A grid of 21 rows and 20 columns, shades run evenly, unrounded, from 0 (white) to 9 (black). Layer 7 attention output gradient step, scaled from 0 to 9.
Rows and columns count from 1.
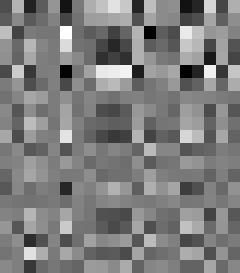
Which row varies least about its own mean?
16
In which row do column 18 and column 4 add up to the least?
6
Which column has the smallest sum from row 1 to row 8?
18
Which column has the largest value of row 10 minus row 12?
13
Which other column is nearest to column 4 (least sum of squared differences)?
7
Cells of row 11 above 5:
10
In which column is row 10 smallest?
3
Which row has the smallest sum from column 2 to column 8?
20
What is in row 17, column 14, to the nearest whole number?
5
